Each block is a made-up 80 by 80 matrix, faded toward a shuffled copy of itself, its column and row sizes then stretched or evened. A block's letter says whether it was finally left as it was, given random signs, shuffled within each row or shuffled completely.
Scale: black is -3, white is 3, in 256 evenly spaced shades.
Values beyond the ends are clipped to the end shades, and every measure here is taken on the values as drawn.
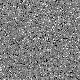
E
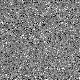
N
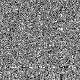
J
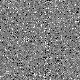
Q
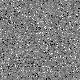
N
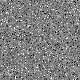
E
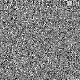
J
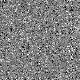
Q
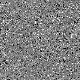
Q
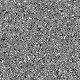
N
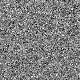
N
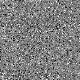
Q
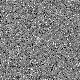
E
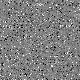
N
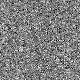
N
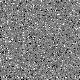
N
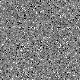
Q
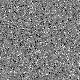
E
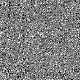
J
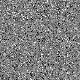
Q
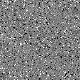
J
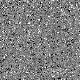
Q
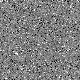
N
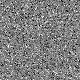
E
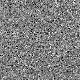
N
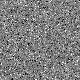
E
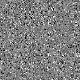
J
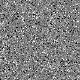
Q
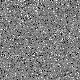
N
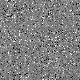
Q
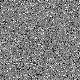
N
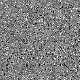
Q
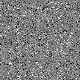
Q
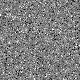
E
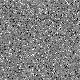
E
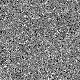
E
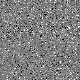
J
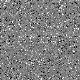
Q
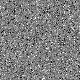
E
